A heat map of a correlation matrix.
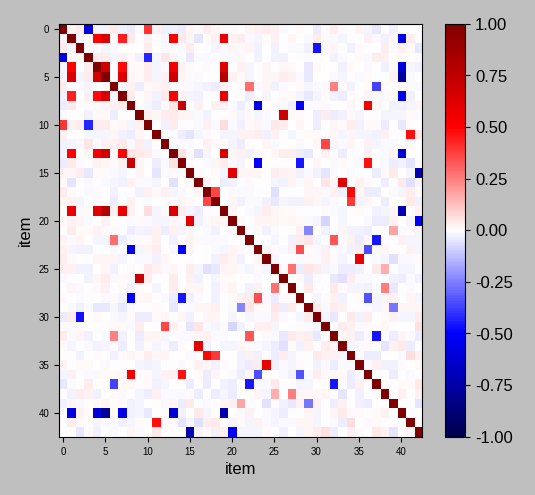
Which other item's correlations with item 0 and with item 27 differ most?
3
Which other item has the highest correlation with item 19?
5
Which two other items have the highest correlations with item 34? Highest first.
17, 18
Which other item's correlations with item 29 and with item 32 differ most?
37
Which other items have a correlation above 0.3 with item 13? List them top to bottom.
1, 4, 5, 7, 19
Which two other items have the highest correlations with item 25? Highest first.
27, 38
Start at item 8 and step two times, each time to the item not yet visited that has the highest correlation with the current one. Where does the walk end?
36
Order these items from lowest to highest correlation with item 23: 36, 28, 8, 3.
8, 36, 3, 28
